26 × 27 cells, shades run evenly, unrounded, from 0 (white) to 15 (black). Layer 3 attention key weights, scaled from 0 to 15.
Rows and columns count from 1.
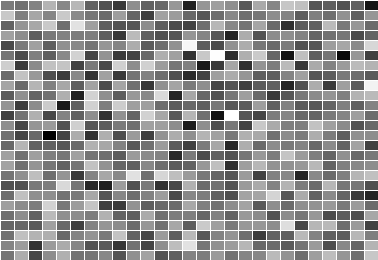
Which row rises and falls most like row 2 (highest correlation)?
9
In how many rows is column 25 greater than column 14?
13
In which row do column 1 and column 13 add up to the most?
10
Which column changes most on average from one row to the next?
14
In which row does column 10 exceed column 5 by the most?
19
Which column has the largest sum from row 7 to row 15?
16
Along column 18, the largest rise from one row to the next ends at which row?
7
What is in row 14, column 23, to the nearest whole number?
5
